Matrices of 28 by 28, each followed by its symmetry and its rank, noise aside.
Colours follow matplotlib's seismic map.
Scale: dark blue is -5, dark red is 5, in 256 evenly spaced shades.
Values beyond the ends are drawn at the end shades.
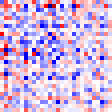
symmetric, rank four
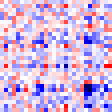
symmetric, rank three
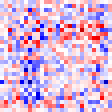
antisymmetric, rank four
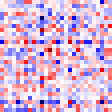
no symmetry, rank four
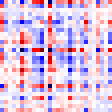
no symmetry, rank two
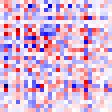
no symmetry, rank four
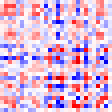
symmetric, rank two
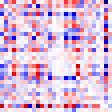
antisymmetric, rank two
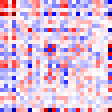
symmetric, rank two
